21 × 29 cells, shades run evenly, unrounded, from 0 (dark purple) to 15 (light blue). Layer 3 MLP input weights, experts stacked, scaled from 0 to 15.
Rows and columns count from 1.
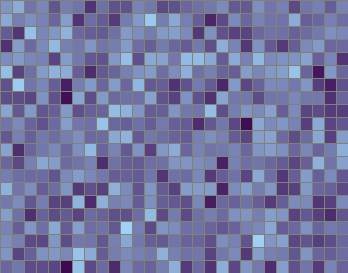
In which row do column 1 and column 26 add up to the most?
15
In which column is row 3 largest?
3
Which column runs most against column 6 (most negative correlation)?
7
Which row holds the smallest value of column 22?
8
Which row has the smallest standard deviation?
1
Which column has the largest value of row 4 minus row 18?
19
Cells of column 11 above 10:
7
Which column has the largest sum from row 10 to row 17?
22
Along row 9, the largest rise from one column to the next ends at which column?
10
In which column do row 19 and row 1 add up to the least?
25
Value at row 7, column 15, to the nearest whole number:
3
